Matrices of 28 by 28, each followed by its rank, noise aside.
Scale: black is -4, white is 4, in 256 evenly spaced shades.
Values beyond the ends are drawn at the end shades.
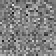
seven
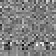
five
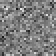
seven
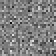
four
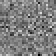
five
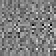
four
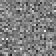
eight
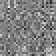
five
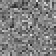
eight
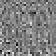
seven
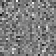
seven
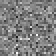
six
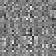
five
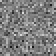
seven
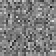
eight
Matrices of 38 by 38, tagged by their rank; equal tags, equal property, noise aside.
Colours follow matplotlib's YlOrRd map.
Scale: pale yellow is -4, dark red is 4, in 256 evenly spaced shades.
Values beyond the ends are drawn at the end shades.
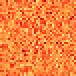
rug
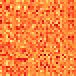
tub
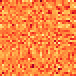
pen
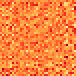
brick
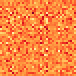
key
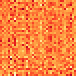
pen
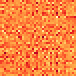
key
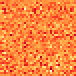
pen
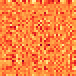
brick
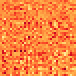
key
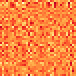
key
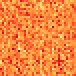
tub
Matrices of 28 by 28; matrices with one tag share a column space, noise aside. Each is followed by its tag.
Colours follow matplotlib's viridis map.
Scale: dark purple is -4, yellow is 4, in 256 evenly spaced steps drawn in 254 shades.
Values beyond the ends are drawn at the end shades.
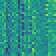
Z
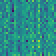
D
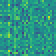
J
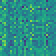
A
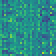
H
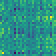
J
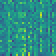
D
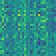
H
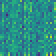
D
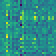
J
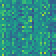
H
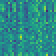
D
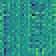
Z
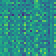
Z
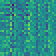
Z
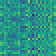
H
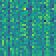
A
